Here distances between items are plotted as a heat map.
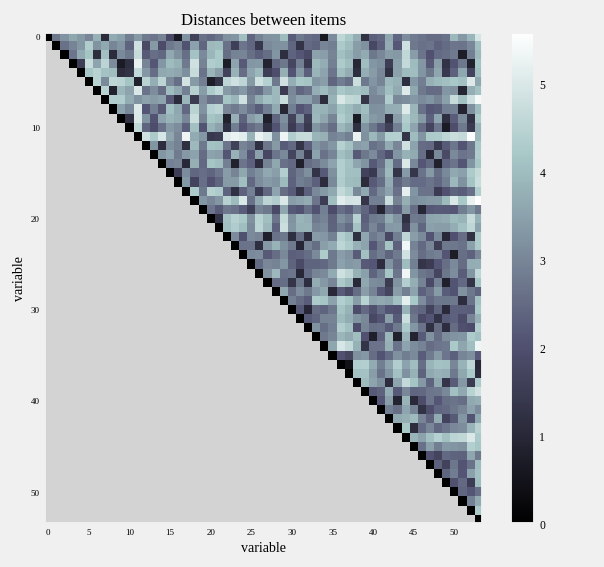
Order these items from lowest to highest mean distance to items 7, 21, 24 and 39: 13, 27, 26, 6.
13, 27, 26, 6
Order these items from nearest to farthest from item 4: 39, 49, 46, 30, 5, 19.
49, 30, 19, 46, 39, 5
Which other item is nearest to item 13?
47
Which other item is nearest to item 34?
0
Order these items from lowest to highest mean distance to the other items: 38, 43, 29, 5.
43, 38, 29, 5
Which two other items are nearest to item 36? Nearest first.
37, 53
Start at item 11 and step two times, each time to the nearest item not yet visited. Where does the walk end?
20
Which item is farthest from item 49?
11
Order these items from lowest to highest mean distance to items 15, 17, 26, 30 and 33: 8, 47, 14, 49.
14, 49, 47, 8
